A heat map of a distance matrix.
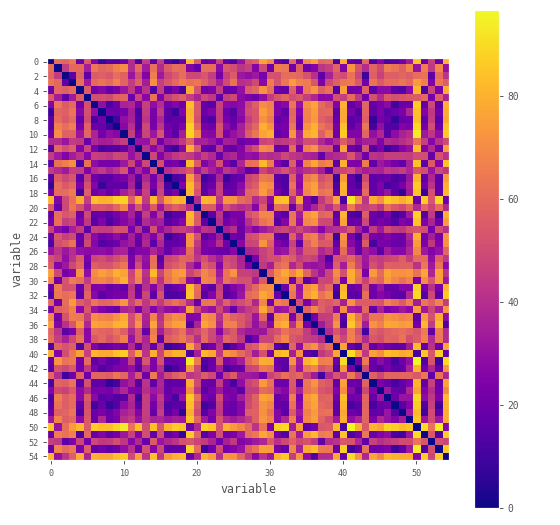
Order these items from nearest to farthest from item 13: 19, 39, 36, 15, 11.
15, 11, 36, 39, 19
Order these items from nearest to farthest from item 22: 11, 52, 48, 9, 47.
47, 9, 48, 11, 52
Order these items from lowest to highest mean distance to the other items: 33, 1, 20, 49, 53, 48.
48, 53, 49, 20, 1, 33
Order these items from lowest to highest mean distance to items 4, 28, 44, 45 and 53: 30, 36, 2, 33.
2, 33, 30, 36
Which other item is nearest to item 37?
43
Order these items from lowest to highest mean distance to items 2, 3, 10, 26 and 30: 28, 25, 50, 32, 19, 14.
28, 25, 32, 14, 19, 50
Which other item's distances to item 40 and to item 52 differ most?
50
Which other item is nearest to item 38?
27
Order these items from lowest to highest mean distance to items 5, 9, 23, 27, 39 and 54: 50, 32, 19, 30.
32, 30, 19, 50
